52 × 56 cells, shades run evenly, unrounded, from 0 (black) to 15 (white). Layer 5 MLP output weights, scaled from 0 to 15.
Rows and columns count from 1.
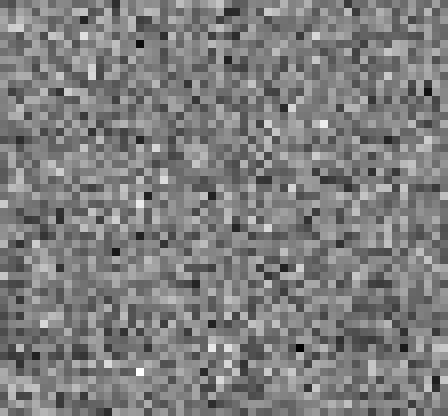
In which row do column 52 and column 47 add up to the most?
16
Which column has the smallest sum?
31
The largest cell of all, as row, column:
47, 18
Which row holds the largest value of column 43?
25
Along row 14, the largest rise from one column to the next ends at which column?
37
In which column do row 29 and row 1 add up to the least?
30
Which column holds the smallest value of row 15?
11
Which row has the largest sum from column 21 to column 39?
1
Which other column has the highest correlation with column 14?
51
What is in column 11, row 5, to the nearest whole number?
13
